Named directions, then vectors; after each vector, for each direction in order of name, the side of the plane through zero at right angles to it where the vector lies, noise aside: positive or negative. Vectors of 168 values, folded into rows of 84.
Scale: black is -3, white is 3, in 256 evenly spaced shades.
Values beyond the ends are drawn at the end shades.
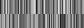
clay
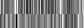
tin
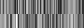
negative, negative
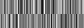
positive, positive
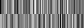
positive, negative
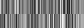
negative, positive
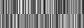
negative, negative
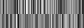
negative, negative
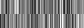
negative, positive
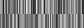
negative, negative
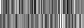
negative, positive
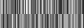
negative, negative
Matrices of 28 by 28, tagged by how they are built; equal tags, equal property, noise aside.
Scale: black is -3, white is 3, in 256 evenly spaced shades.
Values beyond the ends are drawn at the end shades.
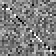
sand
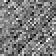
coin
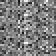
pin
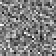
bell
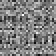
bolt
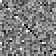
sand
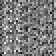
pin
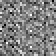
pin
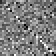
sand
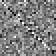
sand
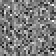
pin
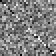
sand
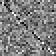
sand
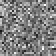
bell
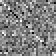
sand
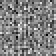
bolt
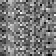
pin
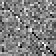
sand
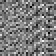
pin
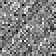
coin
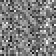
pin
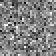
bell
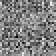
bolt
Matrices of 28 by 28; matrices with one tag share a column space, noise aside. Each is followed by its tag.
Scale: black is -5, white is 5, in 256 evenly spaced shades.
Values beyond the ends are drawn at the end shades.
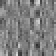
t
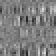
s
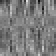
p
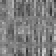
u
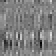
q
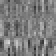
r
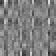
t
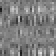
s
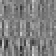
r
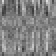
p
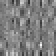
t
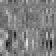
q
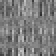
u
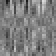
p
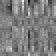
p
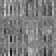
u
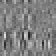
q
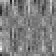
p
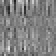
p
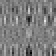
s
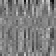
p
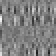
s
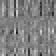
u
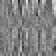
p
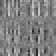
u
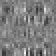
s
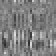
q
